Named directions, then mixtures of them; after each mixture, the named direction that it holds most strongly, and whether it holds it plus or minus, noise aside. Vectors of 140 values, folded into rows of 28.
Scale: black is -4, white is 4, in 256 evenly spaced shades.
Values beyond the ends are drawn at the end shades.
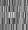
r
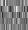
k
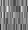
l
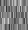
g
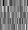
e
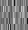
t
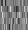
k, minus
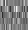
k, plus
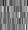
e, plus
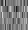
k, minus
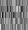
l, minus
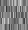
g, plus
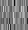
t, plus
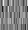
e, minus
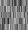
g, minus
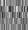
k, plus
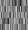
g, minus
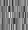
r, plus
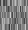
g, plus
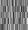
t, minus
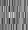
r, plus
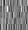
l, plus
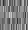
r, plus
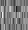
k, minus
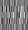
r, plus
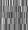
r, minus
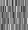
t, minus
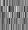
k, plus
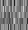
t, plus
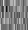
e, minus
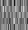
t, plus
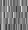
l, plus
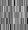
t, plus
